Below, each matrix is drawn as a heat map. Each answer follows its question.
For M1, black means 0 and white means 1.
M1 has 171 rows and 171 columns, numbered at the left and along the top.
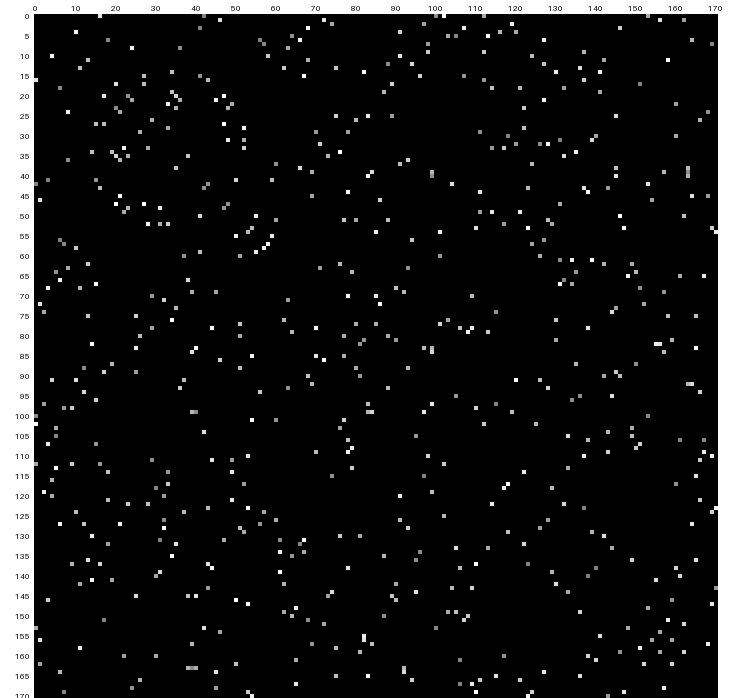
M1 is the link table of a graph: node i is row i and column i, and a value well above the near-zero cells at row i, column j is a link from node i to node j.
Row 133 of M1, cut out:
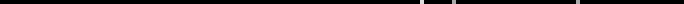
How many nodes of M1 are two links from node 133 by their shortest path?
5
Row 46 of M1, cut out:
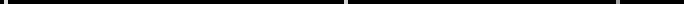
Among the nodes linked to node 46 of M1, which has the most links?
node 1
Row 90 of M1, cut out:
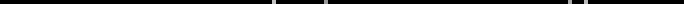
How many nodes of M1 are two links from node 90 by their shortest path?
8
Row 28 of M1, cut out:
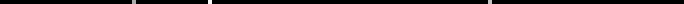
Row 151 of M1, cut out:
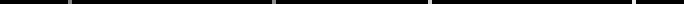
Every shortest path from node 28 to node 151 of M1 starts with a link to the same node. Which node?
node 122
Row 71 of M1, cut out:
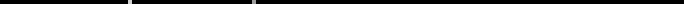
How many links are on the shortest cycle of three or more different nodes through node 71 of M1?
5
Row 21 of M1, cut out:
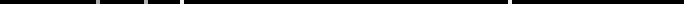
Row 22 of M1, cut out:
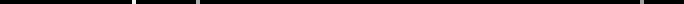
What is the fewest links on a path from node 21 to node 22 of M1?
6
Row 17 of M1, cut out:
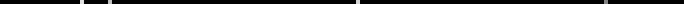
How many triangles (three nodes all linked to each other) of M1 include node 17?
0
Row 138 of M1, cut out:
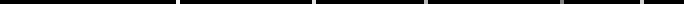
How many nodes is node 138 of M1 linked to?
5
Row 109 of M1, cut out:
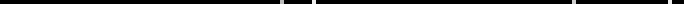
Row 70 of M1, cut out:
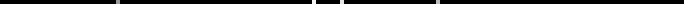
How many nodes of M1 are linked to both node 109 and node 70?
1
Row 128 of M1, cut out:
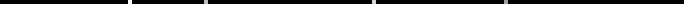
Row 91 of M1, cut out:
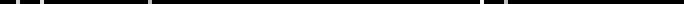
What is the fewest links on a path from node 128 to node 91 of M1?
2
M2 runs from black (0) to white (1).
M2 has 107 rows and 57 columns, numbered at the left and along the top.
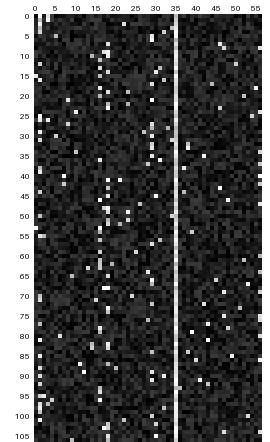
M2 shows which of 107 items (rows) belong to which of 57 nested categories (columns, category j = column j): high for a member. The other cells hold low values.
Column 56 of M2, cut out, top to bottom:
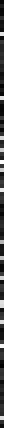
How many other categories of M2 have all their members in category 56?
7
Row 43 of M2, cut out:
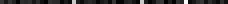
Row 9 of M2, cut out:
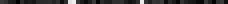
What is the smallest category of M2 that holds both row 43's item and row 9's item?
18
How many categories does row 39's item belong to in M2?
2
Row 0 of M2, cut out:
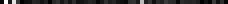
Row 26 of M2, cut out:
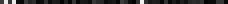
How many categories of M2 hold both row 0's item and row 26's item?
3
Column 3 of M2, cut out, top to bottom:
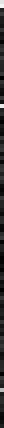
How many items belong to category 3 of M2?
4
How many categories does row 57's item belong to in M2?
2
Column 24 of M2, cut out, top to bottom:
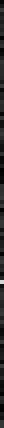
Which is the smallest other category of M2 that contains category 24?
1
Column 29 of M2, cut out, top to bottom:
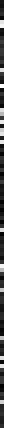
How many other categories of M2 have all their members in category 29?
10
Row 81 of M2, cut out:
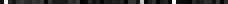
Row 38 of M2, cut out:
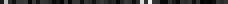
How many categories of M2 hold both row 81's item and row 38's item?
2
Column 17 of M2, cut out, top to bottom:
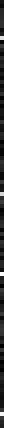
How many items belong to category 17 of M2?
4
